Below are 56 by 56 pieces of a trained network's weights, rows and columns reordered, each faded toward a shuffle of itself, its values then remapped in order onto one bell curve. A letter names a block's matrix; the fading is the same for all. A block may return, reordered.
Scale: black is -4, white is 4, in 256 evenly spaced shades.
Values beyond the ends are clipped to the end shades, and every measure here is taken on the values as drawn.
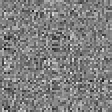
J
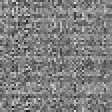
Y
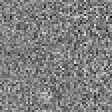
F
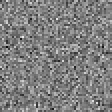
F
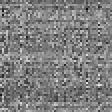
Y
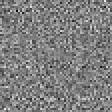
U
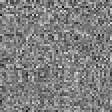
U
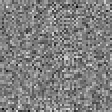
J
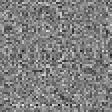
J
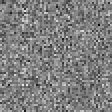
F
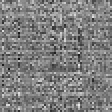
Y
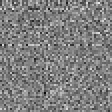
U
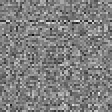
U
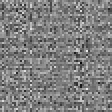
Y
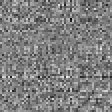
U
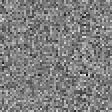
F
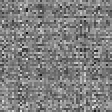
Y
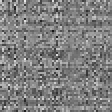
Y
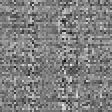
Y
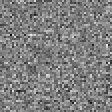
F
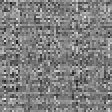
Y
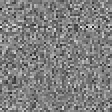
J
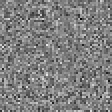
F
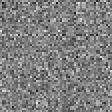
U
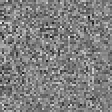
F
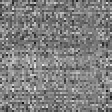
Y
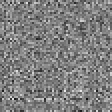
U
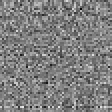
U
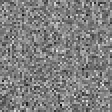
F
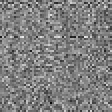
U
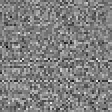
U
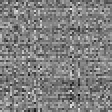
Y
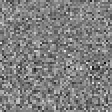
F
